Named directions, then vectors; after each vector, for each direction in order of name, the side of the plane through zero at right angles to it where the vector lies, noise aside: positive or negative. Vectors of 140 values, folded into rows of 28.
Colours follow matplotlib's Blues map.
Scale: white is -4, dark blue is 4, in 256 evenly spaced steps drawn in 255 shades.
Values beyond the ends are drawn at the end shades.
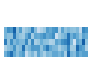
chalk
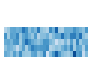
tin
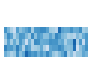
negative, negative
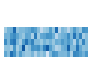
positive, positive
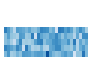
negative, negative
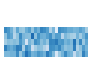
negative, negative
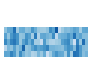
positive, positive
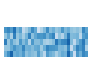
positive, negative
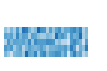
negative, positive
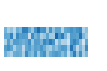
negative, positive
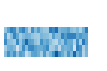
positive, positive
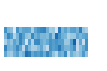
negative, negative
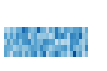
negative, positive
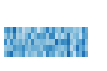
positive, negative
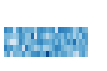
negative, negative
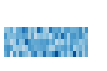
negative, positive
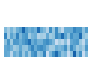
negative, positive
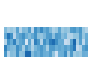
negative, negative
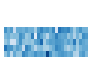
negative, negative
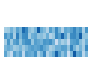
negative, positive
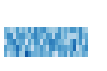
negative, negative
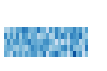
negative, positive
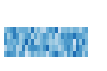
positive, positive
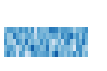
positive, positive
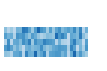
negative, positive
